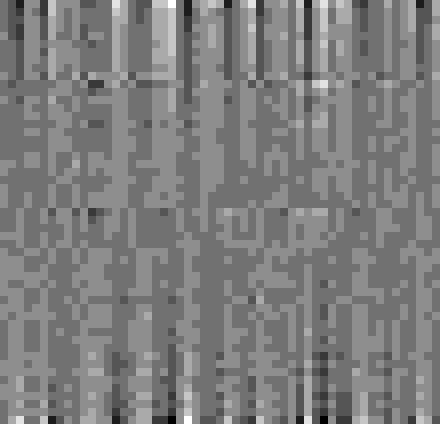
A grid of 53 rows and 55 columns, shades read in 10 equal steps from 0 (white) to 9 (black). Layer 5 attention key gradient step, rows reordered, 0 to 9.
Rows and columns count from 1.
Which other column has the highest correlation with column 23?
17
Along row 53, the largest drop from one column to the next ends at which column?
39
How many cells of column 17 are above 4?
34
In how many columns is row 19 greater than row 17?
5
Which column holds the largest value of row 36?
41
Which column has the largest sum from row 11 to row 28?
24
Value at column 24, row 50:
2
